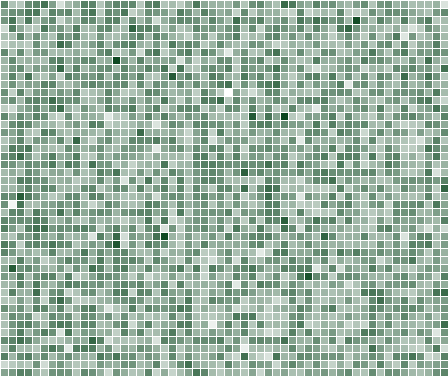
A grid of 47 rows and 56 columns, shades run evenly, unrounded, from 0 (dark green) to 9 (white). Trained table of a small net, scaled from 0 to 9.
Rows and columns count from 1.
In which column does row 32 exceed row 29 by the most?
33
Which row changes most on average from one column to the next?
10
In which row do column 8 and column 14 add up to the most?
15
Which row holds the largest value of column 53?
18
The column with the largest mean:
52
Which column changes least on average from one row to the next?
24
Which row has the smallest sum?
3
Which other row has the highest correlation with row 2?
41
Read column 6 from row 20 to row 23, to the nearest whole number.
4 4 6 4
